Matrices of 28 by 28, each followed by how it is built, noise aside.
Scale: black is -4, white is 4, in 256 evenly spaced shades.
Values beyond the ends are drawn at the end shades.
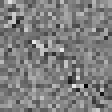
banded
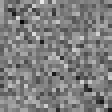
diagonal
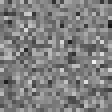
low rank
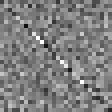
diagonal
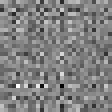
low rank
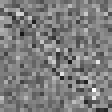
banded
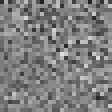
upper triangular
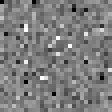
sparse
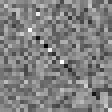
diagonal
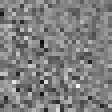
lower triangular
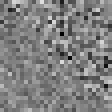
upper triangular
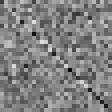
diagonal
